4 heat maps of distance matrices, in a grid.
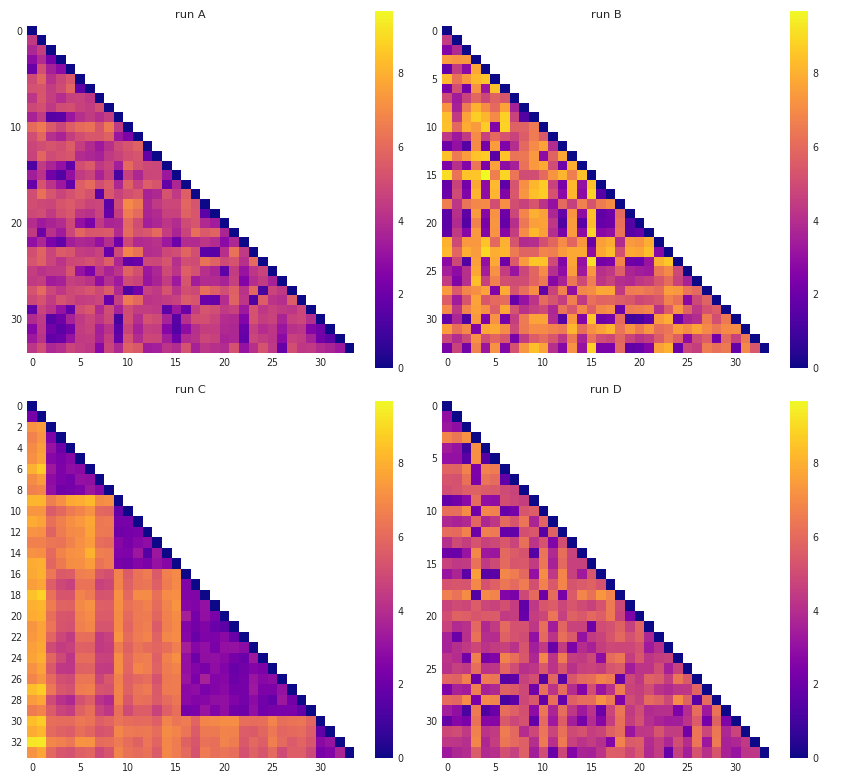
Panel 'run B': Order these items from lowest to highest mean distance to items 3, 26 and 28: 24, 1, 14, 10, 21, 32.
1, 32, 14, 21, 24, 10
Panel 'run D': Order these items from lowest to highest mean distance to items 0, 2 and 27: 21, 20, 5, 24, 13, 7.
5, 24, 13, 21, 20, 7
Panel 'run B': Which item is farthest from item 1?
3
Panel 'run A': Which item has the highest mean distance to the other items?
10
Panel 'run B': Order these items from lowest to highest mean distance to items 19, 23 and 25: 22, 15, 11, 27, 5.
11, 22, 15, 27, 5
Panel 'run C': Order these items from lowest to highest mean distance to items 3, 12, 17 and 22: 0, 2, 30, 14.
2, 14, 30, 0
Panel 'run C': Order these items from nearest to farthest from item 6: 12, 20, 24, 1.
24, 20, 12, 1
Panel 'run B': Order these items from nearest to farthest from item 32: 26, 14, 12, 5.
14, 12, 26, 5
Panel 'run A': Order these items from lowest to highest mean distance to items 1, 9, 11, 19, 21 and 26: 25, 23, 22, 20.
22, 20, 25, 23
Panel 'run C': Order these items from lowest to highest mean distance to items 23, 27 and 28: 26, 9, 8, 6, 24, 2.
24, 26, 8, 2, 6, 9
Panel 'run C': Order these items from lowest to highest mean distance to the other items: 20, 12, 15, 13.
20, 13, 12, 15
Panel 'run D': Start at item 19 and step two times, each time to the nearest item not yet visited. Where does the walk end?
20
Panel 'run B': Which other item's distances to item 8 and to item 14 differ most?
9
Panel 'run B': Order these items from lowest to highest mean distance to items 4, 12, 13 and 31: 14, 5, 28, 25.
14, 25, 28, 5
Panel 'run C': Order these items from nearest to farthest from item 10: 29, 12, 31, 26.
12, 29, 26, 31
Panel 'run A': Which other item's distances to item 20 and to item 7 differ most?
17
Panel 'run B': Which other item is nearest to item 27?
10
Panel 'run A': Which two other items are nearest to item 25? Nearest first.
20, 6
